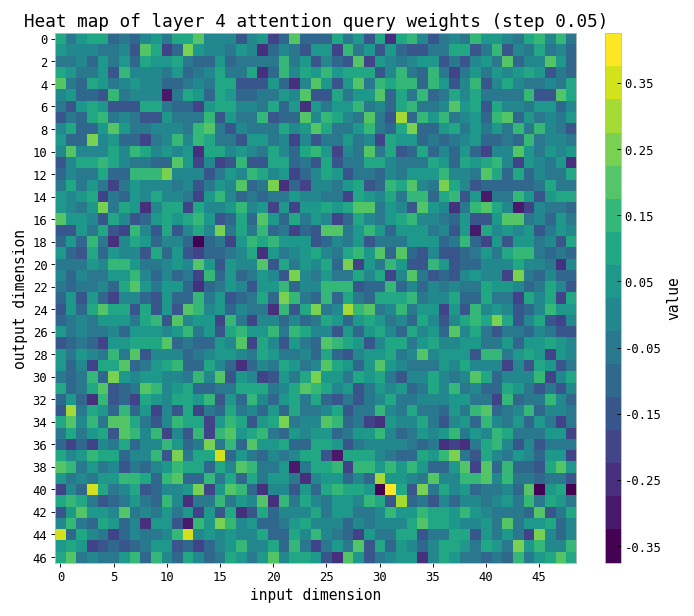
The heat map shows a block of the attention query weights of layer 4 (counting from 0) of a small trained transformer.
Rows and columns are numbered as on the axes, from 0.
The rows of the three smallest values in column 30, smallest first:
40, 34, 9
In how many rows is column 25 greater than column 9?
24
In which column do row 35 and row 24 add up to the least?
20
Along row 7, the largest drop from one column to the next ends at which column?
33
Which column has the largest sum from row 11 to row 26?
25
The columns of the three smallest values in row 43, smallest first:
12, 8, 11
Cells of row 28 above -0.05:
33
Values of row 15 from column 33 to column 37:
-0.15 0.2 0.05 0 -0.25
